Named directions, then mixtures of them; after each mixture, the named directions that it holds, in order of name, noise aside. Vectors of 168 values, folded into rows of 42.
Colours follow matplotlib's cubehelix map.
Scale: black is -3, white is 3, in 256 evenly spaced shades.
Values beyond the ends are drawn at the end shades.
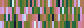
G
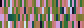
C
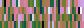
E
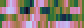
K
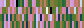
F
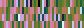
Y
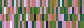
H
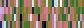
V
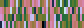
C, E, V.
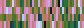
F, G, V.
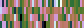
V.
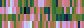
C, K.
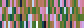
C, F, V.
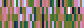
E, G, H.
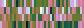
F, G, K.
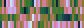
C, E, K.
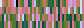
E, F.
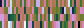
C.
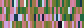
H, Y.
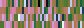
Y.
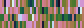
E, G, K.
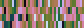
H, Y.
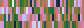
G.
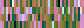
E, G.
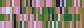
G, H, K.
